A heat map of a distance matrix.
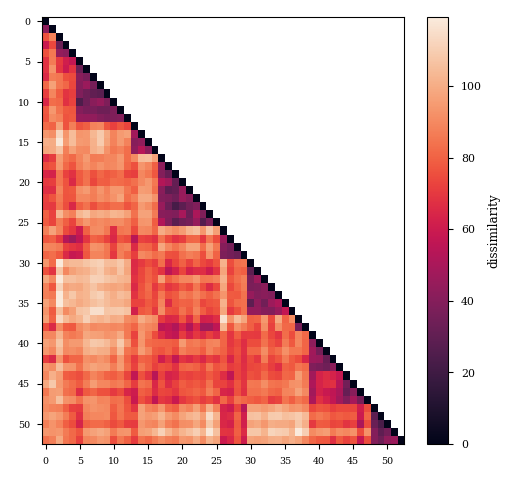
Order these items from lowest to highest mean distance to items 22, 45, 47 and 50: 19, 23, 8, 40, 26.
19, 23, 40, 26, 8
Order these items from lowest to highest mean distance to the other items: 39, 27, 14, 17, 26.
27, 39, 17, 26, 14
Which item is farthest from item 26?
37
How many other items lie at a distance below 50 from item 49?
4
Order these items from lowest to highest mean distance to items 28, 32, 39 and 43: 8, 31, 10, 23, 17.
31, 23, 17, 10, 8
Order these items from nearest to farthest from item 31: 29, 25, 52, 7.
25, 29, 52, 7
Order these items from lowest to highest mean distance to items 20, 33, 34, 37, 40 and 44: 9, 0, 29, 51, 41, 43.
43, 41, 29, 0, 9, 51
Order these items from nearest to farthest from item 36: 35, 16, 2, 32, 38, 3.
32, 35, 16, 38, 3, 2
